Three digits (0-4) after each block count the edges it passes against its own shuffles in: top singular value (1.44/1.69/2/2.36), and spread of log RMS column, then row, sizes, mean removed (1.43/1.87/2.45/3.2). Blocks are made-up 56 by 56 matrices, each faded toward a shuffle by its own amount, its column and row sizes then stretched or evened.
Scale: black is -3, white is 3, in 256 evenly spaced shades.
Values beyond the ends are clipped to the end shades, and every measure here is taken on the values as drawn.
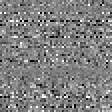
2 0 4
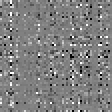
0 4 3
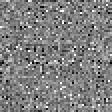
0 1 2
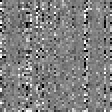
3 4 1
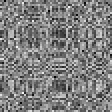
4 1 0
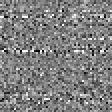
2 0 3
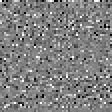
2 0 3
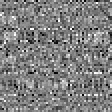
4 0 3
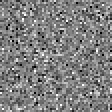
1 2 0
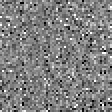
0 2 0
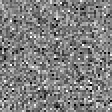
2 1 0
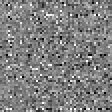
0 1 2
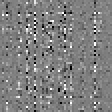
2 4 2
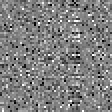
3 1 0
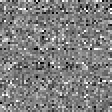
0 1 3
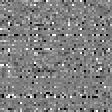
1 1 4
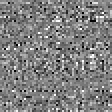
2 1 3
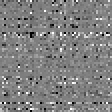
0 2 4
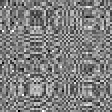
4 1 0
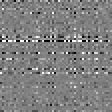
4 1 4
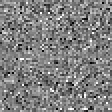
0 0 2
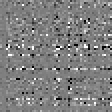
2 3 4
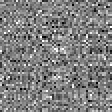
4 0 1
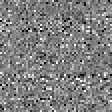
2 0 2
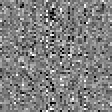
2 3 0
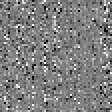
0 4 0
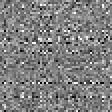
3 2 3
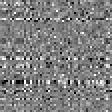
4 1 3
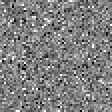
1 1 0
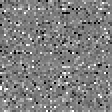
0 0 2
